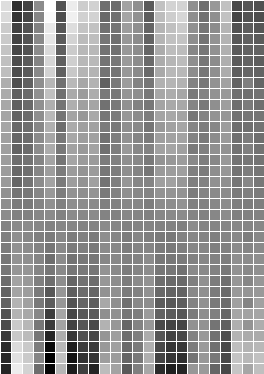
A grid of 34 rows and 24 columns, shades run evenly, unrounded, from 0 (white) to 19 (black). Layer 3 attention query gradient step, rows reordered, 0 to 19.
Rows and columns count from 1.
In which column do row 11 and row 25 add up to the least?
5
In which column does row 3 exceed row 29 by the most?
2
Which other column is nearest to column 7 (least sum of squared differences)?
1
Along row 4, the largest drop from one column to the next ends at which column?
7
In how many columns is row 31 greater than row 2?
14
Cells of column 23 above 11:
7
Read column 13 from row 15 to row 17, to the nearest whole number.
9 9 9
